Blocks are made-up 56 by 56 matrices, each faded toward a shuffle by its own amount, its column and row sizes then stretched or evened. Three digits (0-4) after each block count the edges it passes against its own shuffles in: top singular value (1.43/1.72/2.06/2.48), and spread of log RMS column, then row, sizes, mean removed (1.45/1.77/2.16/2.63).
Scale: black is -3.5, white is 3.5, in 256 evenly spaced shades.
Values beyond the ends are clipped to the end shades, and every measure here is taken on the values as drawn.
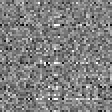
2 0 3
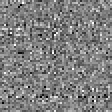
1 0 2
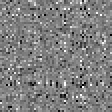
2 3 2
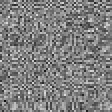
3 0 0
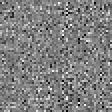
2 2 0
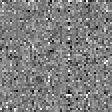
1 3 2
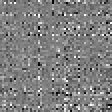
0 4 4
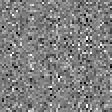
2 3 0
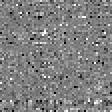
1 0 3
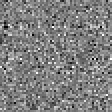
1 1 3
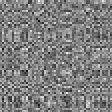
4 2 2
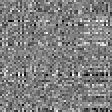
3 0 4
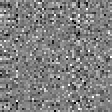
3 2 1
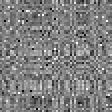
4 0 0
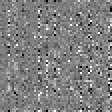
1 4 1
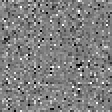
2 3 0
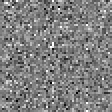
1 2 0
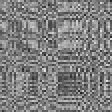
4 3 0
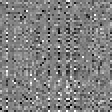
4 4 1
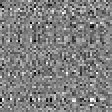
3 3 3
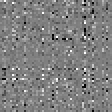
2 4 3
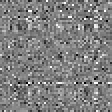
3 1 3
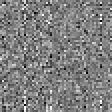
2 3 0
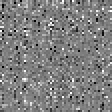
2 3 0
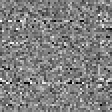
1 0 3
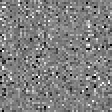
2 3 1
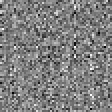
2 2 0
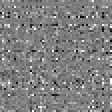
1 3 4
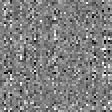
2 4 1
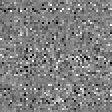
0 1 4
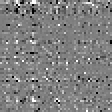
3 2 4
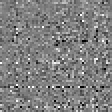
1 3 3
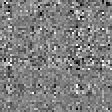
0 3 4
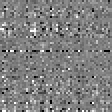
2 3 4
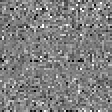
0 0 4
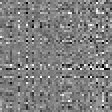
4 4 4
